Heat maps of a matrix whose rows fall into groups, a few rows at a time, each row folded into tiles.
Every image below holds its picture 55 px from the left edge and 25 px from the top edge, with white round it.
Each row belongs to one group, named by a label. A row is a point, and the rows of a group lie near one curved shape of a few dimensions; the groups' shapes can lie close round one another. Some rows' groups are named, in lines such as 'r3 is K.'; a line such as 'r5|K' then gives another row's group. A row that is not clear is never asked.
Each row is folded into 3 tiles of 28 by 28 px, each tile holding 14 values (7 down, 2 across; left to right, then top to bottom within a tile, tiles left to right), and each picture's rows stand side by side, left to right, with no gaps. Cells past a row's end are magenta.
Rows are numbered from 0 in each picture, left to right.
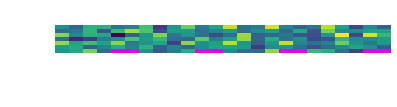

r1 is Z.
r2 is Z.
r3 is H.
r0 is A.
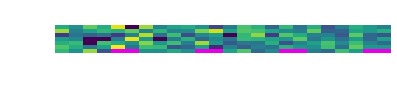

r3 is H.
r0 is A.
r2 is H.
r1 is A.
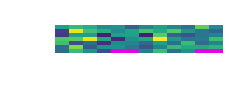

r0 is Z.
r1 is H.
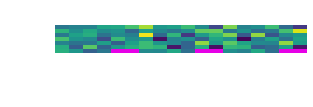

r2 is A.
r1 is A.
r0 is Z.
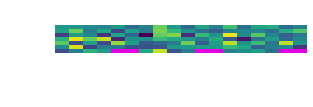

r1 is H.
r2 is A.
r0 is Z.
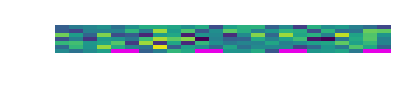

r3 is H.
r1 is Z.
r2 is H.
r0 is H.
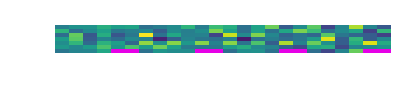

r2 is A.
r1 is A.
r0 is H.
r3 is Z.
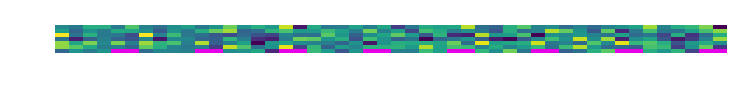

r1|A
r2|A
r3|Z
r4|A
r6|Z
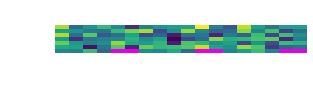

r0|A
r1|A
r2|Z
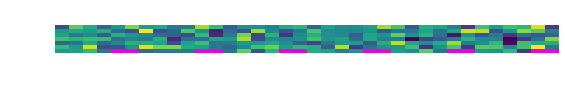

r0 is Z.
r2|H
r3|Z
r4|A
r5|A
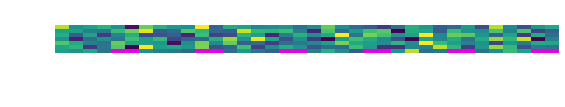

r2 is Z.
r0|A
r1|A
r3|H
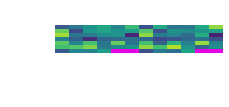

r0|A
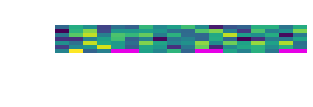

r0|H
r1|A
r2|A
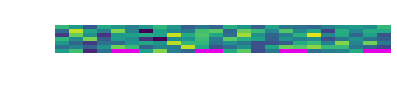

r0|Z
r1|H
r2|Z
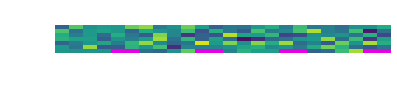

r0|Z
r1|Z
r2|A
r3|Z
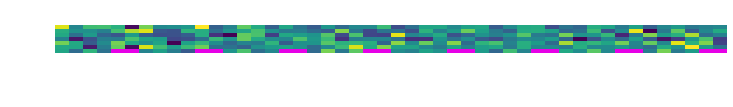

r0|A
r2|H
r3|H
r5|H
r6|A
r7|H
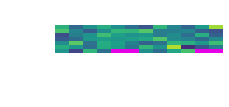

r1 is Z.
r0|H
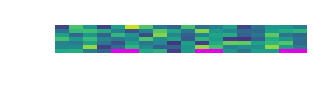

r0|Z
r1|Z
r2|H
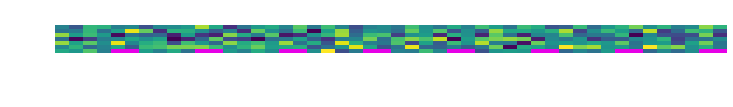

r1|A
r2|A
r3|H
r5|Z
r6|A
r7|A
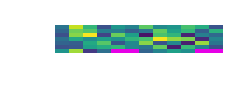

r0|H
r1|Z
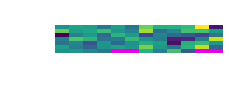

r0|H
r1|A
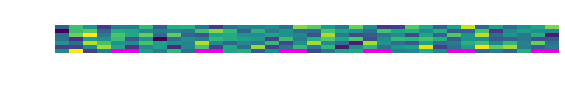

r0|H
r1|A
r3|Z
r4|Z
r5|A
